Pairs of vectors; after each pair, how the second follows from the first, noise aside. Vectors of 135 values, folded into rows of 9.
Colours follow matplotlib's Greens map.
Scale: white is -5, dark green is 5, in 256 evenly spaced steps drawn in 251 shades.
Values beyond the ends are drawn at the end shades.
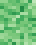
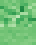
partly zeroed.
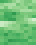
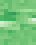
partly zeroed.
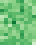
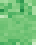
partly zeroed.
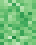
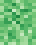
wrapped around, negated.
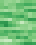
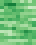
wrapped around, negated.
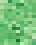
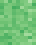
wrapped around, negated, shrunk.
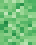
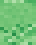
partly zeroed.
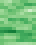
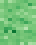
partly zeroed.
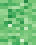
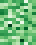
negated, scaled up.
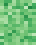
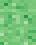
partly zeroed.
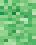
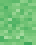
wrapped around, negated, shrunk.
